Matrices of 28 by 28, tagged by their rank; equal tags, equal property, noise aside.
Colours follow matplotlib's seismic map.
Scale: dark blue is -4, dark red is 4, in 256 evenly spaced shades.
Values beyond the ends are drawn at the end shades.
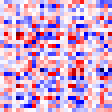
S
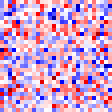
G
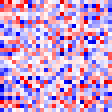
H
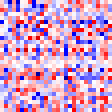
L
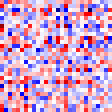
H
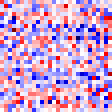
L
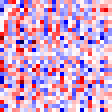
H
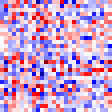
H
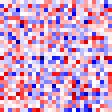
G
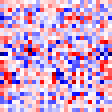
H
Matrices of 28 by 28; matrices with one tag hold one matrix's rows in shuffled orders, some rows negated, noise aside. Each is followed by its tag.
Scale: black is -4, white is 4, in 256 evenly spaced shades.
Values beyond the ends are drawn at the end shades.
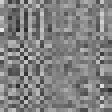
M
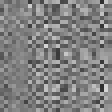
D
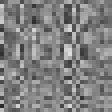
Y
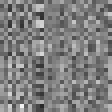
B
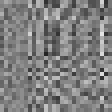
D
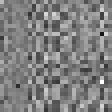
D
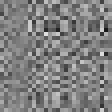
D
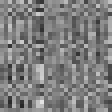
B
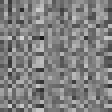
B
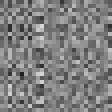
B
